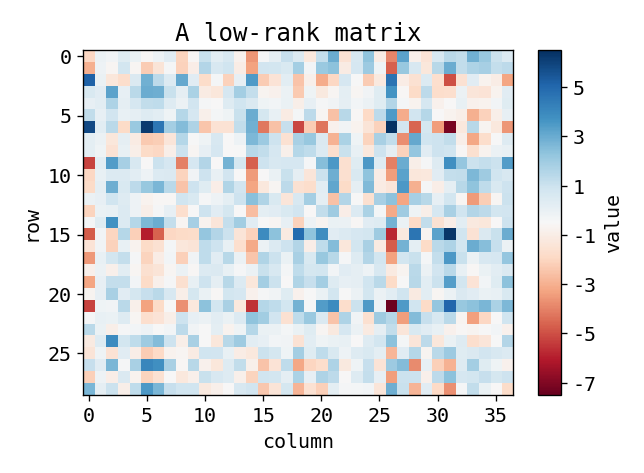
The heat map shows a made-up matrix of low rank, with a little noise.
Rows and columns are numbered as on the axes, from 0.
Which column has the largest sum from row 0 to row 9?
26
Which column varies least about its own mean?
1
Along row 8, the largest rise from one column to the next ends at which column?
28
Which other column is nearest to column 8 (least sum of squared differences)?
14
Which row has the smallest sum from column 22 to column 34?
6
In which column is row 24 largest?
2
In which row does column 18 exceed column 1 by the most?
15
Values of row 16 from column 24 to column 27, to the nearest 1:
2 -1 -5 3
